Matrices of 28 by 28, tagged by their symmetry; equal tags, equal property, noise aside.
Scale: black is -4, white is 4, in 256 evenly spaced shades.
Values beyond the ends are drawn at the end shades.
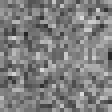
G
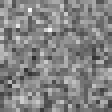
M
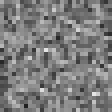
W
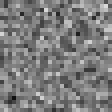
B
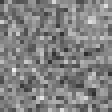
B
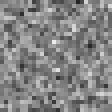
W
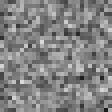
G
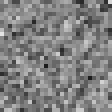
B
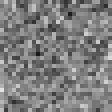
M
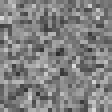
B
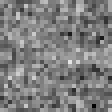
G
